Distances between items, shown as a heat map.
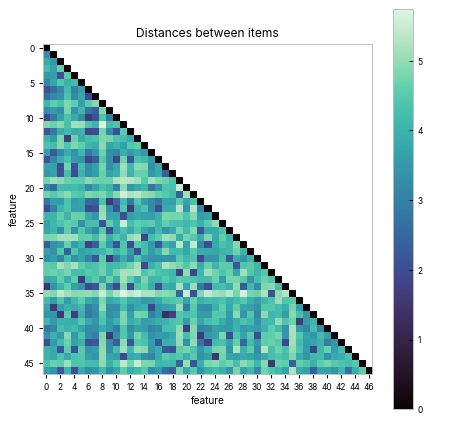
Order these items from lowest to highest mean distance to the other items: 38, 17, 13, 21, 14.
38, 17, 14, 13, 21
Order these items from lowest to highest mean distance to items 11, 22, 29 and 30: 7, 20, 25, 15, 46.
7, 15, 46, 20, 25
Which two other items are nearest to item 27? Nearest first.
14, 31
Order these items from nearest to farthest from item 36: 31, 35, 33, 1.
1, 31, 35, 33
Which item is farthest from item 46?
35
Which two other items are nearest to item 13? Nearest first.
3, 29
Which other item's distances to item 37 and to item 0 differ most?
34
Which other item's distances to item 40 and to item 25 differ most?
20
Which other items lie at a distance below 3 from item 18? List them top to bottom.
2, 4, 17, 38, 43, 46
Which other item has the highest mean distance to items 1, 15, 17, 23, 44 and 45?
8
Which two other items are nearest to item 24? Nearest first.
44, 11
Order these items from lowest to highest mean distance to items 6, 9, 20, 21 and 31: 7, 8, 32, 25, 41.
7, 41, 32, 25, 8
